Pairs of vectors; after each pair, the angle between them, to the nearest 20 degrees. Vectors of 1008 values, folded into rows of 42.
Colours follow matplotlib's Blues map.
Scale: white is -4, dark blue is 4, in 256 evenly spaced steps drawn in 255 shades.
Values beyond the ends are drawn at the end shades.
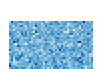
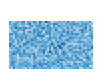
100 degrees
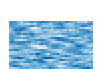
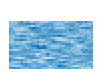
160 degrees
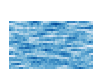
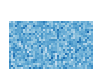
100 degrees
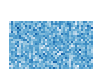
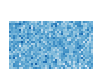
80 degrees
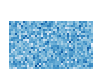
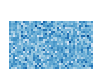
40 degrees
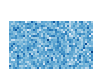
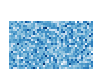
140 degrees
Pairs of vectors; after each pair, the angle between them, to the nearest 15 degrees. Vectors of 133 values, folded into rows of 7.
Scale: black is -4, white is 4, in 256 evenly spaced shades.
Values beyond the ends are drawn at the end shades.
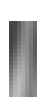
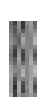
90 degrees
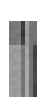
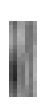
120 degrees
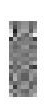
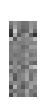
165 degrees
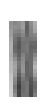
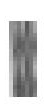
15 degrees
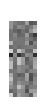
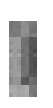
90 degrees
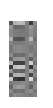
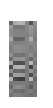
15 degrees
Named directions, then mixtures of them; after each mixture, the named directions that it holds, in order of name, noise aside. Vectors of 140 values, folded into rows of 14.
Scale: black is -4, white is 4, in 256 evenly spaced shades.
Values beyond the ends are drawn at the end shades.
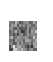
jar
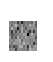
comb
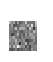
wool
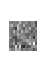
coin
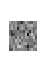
comb, jar, wool.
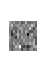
coin, comb, wool.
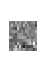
coin, jar.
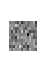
coin, comb.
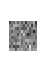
comb, wool.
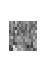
jar.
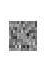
coin, comb.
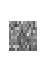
comb, wool.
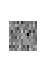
coin, comb.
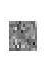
coin, wool.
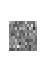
wool.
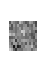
jar, wool.
